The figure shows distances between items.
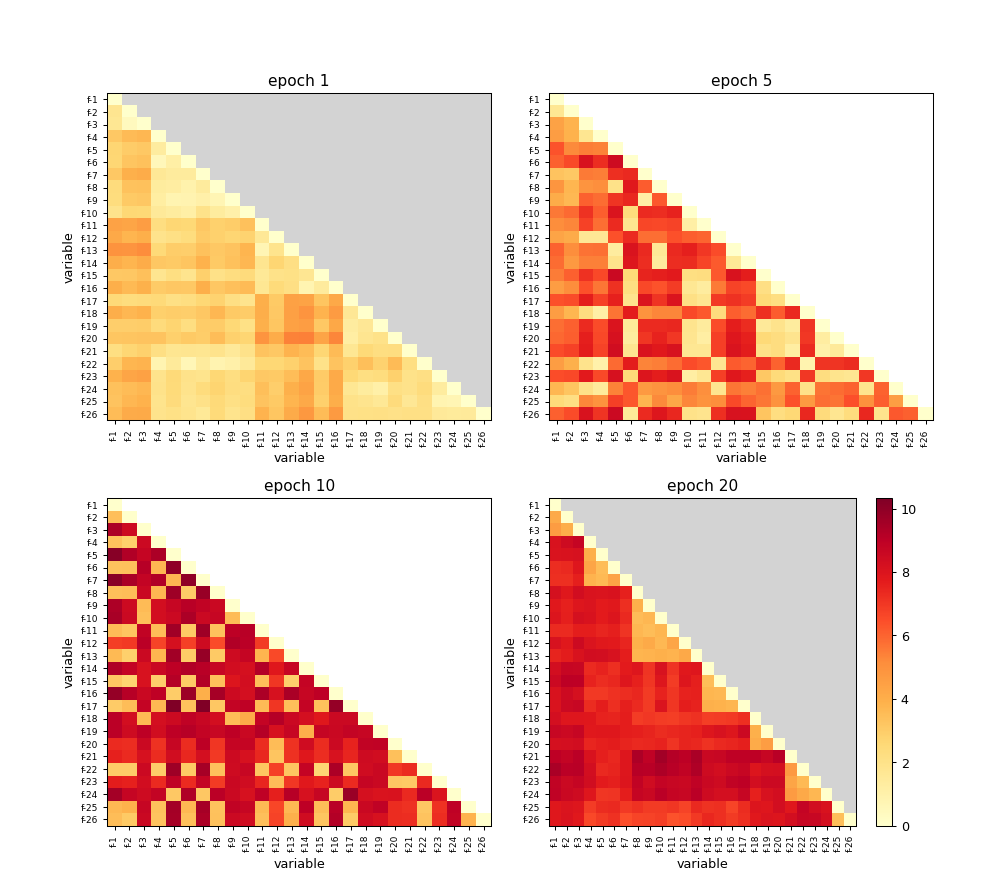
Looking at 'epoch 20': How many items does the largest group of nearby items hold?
6
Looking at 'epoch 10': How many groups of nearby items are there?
5
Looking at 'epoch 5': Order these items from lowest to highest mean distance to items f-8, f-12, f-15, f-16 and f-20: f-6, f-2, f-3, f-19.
f-19, f-6, f-2, f-3
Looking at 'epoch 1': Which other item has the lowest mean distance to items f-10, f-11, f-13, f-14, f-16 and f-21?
f-15
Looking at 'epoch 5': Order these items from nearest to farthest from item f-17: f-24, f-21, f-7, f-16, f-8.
f-21, f-16, f-24, f-8, f-7
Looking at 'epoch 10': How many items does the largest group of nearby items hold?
12
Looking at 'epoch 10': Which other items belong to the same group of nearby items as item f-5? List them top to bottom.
f-7, f-16, f-24
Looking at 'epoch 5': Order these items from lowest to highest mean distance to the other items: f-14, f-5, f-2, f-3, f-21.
f-2, f-21, f-3, f-14, f-5
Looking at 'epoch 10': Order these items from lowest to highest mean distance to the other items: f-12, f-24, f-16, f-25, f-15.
f-15, f-25, f-12, f-24, f-16
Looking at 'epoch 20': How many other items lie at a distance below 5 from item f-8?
5
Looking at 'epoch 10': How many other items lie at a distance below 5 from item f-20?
3
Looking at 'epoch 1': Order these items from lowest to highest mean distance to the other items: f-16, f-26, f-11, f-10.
f-10, f-26, f-11, f-16
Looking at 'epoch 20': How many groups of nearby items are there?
7
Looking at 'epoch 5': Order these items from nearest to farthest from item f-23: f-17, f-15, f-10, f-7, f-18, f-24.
f-10, f-17, f-15, f-24, f-18, f-7
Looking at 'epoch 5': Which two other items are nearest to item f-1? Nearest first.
f-2, f-25
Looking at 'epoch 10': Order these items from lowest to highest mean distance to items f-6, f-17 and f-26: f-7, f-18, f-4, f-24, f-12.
f-4, f-12, f-18, f-24, f-7
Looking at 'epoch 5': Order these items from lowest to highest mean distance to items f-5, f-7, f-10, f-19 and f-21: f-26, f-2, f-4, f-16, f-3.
f-16, f-26, f-2, f-4, f-3
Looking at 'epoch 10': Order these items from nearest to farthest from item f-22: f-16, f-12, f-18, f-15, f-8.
f-15, f-8, f-12, f-18, f-16
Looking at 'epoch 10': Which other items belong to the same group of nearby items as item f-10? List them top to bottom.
f-3, f-9, f-18
